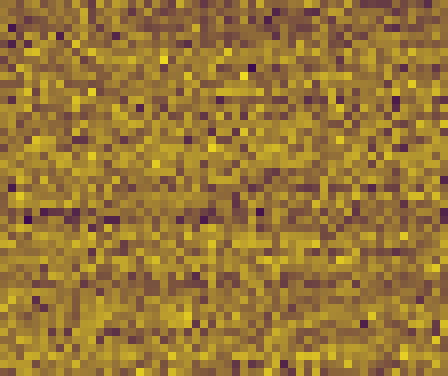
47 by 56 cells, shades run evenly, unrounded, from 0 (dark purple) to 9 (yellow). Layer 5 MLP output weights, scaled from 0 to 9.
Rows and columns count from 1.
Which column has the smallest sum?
26
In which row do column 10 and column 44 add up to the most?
46
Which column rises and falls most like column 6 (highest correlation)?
37
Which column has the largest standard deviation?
12
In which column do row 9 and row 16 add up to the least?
51
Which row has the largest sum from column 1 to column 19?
45
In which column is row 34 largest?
55
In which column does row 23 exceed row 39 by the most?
6
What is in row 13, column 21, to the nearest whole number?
3
